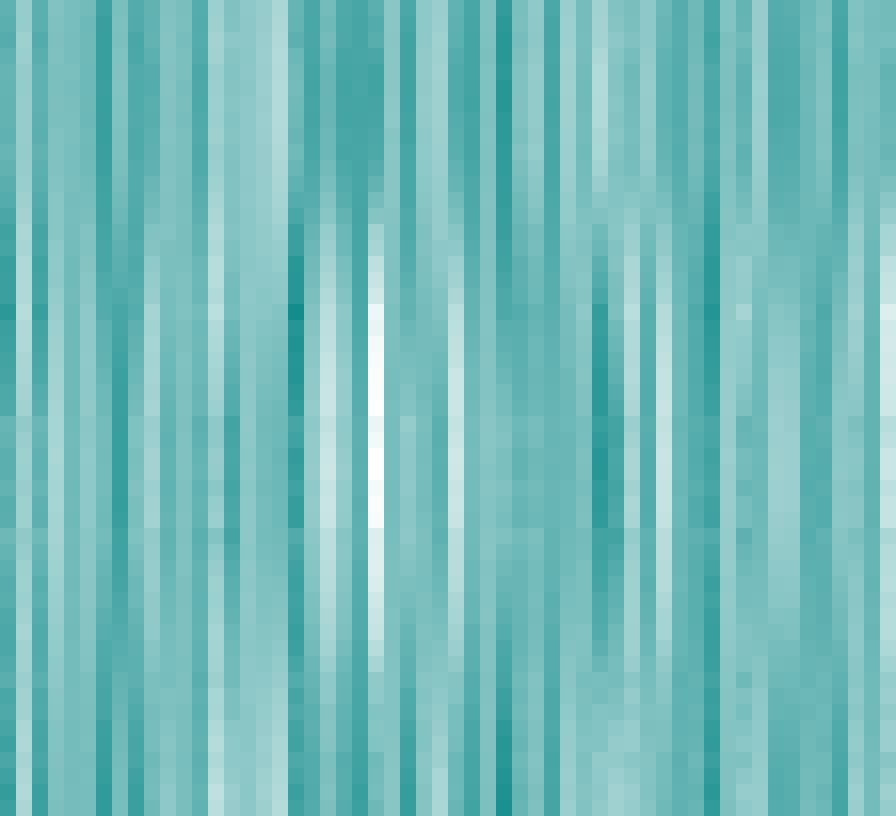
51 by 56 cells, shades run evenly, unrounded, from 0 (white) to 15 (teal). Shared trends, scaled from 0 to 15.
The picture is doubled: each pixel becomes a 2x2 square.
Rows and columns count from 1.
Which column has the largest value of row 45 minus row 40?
24
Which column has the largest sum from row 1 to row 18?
32
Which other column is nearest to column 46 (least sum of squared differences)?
4
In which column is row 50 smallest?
14
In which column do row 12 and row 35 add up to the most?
45
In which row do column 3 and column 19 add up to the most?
20
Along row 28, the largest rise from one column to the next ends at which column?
25
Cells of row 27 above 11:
6
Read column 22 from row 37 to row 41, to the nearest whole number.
8 8 8 8 9
